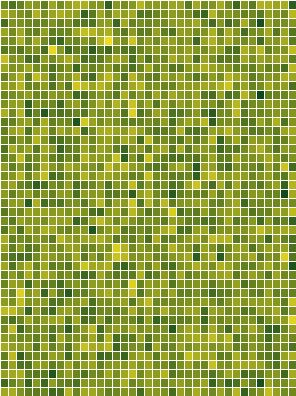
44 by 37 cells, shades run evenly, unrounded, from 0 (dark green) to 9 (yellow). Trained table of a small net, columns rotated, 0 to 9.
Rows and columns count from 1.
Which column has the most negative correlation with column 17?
4
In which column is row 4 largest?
11
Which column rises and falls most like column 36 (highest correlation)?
10
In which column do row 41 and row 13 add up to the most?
17
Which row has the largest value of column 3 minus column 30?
33
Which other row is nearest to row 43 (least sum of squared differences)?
3
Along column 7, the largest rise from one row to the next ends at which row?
6
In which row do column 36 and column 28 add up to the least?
22
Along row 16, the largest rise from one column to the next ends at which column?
19
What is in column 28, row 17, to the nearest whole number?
2
